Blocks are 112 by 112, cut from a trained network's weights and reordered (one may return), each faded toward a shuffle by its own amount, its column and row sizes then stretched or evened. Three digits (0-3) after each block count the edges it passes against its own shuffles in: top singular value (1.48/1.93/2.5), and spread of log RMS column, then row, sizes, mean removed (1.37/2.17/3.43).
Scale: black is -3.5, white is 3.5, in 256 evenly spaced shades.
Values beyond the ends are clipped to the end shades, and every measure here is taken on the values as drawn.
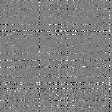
2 2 3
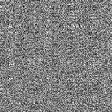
2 1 1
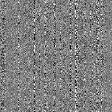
1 3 0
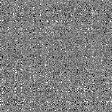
0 2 2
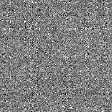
1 2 1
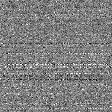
2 0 2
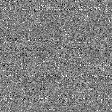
0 1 2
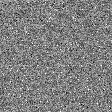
0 0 0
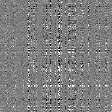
3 3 1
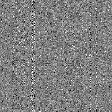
1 2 0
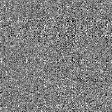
0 2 2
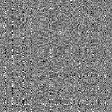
2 2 1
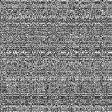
3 1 2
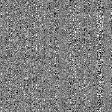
0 3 0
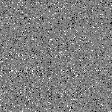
0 1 1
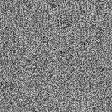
2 0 0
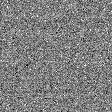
0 0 0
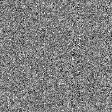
0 2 0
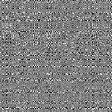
3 2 3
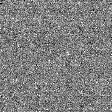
0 1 1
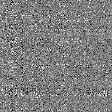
0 2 2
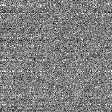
2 1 1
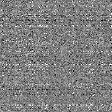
2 2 2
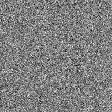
1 0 0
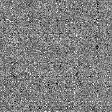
0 2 1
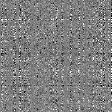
1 3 1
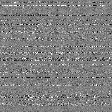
1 1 3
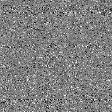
0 1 2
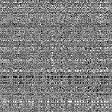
3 2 2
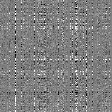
3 3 1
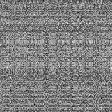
3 1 0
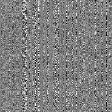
2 3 0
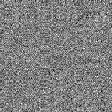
2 0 0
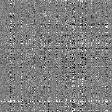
2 3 2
